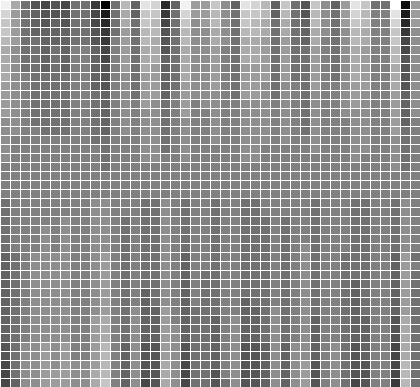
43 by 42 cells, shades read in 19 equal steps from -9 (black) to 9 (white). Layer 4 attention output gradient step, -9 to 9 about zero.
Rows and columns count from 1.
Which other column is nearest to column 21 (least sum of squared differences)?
42
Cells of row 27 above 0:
6
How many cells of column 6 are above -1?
28
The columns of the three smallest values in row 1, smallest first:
11, 41, 17
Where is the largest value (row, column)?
1, 40
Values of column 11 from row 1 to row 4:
-9 -7 -6 -5
